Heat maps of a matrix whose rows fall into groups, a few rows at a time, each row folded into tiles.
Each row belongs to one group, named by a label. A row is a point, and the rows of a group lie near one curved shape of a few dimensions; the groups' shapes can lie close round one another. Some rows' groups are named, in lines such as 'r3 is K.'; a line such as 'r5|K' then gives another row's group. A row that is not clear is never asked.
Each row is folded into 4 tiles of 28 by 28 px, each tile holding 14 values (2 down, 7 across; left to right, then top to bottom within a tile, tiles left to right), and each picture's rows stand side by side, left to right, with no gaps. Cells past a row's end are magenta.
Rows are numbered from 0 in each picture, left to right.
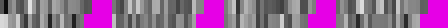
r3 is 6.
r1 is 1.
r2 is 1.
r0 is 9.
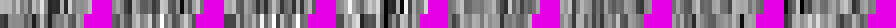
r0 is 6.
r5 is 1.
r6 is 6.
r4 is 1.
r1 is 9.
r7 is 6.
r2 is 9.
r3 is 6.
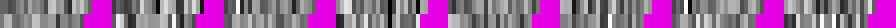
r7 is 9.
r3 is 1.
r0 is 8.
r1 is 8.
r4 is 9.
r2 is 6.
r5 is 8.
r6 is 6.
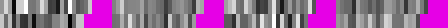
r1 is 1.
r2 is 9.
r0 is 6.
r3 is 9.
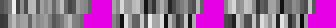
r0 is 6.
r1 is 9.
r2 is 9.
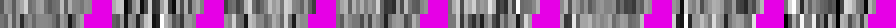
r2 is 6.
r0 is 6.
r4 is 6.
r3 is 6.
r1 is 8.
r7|1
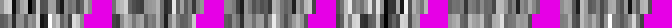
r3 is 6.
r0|8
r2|9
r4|9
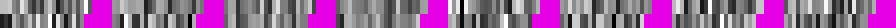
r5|9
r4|1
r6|8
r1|9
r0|9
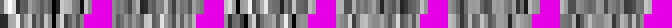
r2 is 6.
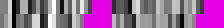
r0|8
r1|6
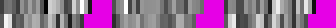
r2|8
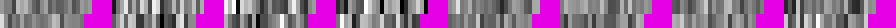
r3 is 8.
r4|1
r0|1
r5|6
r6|9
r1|6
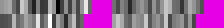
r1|9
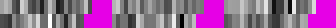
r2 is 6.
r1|6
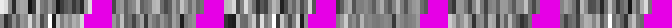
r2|9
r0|8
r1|6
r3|6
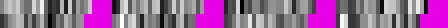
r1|6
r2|6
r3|8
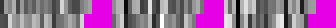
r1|8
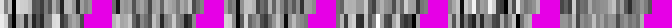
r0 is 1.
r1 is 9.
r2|1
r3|9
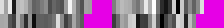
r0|1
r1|6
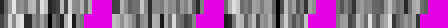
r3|9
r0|6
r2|1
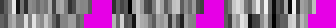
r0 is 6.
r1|6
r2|6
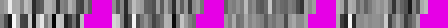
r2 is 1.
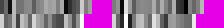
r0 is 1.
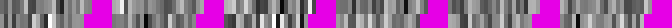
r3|9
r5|8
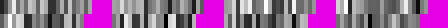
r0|6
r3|1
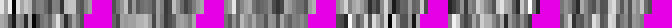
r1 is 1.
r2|1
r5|8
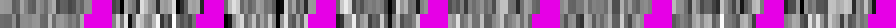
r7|6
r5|6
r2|1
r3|1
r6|9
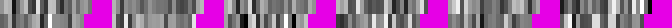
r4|1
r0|8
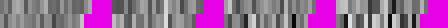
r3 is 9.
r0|1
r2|6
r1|9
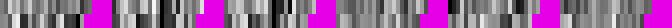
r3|8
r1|6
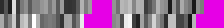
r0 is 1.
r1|9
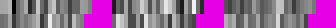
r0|8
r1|8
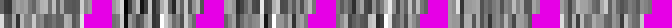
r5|1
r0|1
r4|1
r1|8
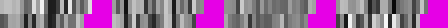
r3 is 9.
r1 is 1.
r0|6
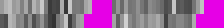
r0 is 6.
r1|1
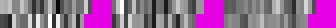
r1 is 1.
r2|8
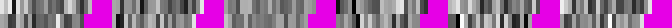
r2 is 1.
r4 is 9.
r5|8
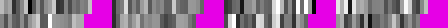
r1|6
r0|8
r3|1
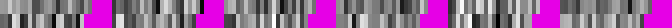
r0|9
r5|9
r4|6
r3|8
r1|8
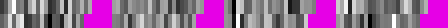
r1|8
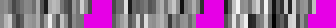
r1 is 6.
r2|6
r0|8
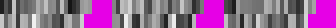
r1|9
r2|1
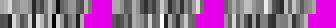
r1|9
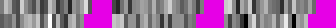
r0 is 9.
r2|6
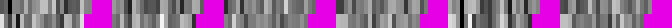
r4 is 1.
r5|9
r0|1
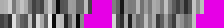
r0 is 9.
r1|1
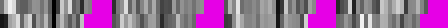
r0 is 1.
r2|1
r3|6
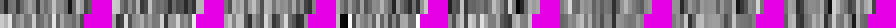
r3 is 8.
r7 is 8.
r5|1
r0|9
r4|1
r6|8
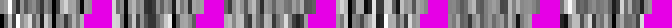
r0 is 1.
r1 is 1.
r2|9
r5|1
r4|6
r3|8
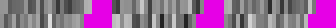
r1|9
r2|8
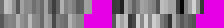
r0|1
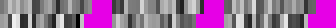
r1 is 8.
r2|9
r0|9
